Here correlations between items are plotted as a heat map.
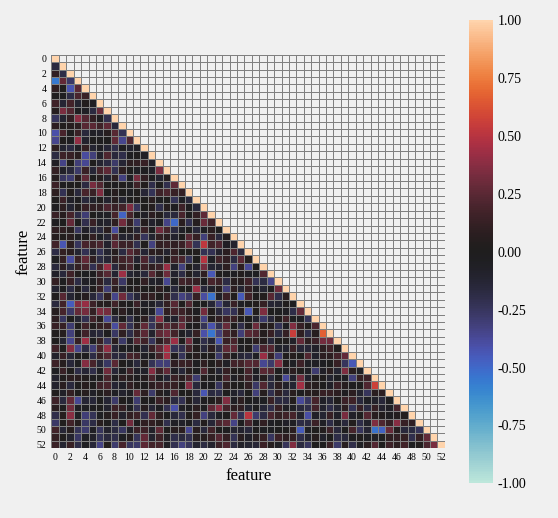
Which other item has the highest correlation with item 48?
26
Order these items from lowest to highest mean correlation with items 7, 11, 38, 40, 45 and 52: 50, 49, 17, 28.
17, 49, 50, 28
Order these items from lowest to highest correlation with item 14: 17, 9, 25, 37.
9, 17, 25, 37
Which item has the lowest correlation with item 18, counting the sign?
50
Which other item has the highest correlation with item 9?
29
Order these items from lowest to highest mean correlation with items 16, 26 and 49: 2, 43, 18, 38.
2, 18, 38, 43
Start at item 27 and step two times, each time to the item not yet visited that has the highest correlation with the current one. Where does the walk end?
25
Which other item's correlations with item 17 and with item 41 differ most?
4
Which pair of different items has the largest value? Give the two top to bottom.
36, 37
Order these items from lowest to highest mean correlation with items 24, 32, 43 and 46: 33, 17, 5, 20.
20, 17, 5, 33
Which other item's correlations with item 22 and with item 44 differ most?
33
